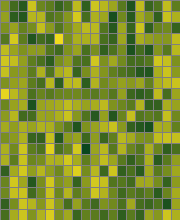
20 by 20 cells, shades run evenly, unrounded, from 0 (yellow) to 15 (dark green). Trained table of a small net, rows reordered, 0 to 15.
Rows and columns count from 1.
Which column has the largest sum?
15
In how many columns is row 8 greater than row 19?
8
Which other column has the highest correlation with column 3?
6
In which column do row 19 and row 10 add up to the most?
17
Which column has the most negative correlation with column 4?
2
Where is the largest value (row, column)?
14, 10
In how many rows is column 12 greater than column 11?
13
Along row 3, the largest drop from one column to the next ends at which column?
16
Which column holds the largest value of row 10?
4
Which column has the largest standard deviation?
19
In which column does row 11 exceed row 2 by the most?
11
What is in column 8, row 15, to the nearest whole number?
2
